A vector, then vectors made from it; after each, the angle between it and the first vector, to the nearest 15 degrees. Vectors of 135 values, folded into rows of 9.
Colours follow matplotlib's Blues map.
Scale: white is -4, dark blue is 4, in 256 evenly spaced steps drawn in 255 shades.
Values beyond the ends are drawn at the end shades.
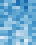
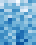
120 degrees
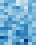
165 degrees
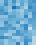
120 degrees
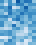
30 degrees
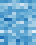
105 degrees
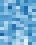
45 degrees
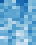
30 degrees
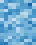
90 degrees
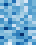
135 degrees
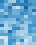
30 degrees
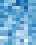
15 degrees
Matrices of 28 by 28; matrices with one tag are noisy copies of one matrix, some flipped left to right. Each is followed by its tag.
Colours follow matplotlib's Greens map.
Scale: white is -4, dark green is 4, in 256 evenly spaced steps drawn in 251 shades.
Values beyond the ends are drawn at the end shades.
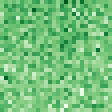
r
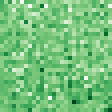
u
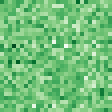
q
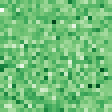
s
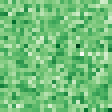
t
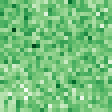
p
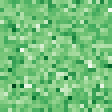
s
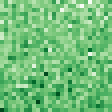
u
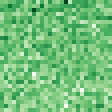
r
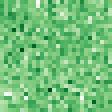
p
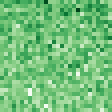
r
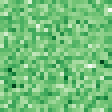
s
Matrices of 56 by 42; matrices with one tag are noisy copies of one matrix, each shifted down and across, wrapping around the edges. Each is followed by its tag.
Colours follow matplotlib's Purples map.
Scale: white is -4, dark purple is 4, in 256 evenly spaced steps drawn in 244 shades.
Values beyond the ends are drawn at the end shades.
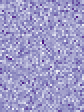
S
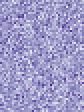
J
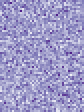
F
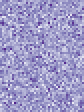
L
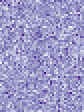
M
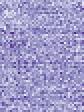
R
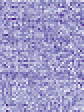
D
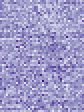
R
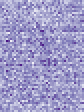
R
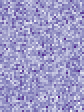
J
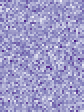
S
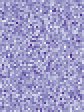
S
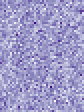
J
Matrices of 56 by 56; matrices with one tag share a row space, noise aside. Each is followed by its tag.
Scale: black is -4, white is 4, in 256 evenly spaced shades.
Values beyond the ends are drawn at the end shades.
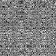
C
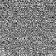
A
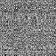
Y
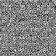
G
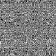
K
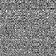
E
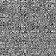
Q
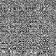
G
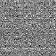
Y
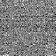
A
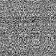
Q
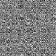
C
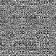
G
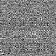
G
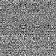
Q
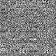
G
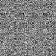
K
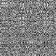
G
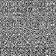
E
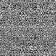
G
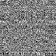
A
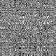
G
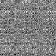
K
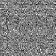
A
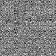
Y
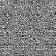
A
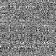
G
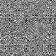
K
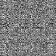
A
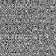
E
